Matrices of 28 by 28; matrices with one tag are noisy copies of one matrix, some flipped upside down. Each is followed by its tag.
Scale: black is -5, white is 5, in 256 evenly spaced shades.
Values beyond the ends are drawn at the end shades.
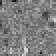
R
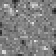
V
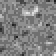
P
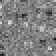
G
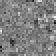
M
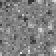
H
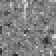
R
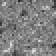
V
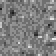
M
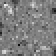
V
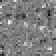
G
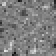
V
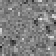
M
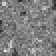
V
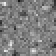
V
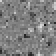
H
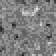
P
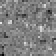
G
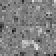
P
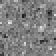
G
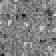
G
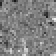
R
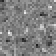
G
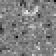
P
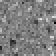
M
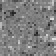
M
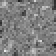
V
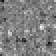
G
